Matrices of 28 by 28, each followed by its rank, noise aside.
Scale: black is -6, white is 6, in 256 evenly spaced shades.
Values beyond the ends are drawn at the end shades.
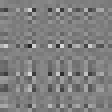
one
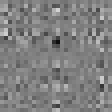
three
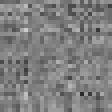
four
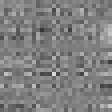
three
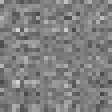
four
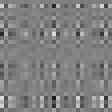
one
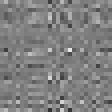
three
